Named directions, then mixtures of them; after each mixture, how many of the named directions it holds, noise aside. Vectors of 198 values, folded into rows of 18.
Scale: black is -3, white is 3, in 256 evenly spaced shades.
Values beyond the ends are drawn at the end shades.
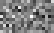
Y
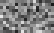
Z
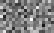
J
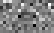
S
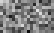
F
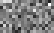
three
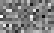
four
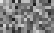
two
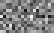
three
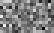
four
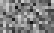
three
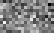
three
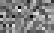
one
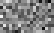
four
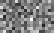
one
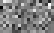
three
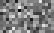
four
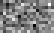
two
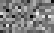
one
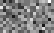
four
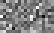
two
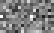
three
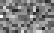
two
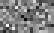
three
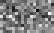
three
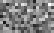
two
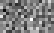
one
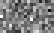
four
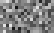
four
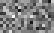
two
